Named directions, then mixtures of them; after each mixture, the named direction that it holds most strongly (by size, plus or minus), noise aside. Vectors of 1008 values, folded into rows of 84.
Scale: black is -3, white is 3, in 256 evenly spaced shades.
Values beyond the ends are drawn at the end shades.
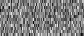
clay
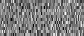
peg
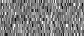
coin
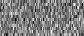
clay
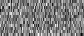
clay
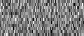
clay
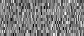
peg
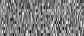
peg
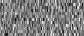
coin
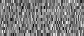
peg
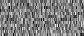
clay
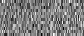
peg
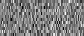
peg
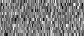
coin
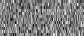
peg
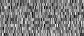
clay
